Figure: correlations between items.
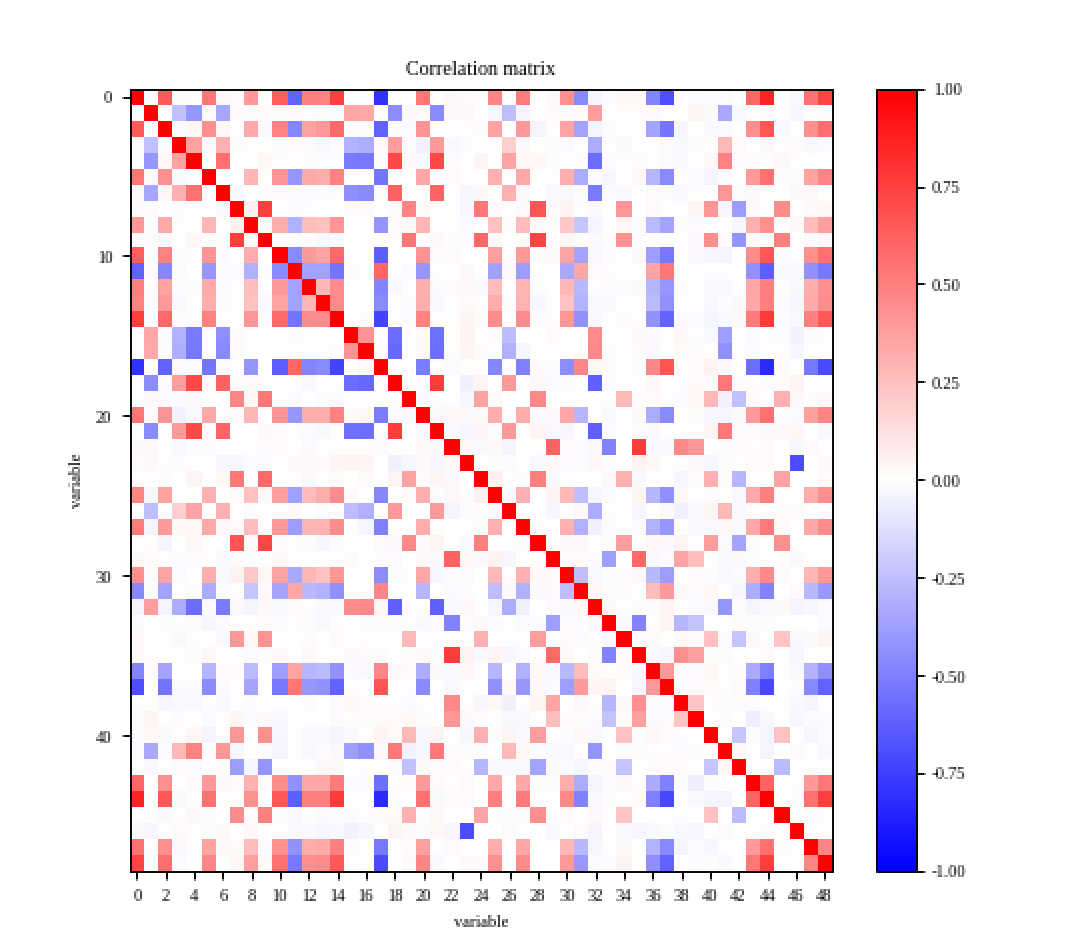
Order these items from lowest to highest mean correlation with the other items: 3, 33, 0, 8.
33, 3, 8, 0
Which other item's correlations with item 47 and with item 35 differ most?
22
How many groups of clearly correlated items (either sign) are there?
5
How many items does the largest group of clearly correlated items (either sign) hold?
21
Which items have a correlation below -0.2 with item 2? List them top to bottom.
11, 17, 31, 36, 37
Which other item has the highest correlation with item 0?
44
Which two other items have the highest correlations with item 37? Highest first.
17, 11
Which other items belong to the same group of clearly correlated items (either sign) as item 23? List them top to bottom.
46
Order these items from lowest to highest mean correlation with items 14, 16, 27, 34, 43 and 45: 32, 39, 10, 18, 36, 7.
36, 18, 39, 32, 7, 10
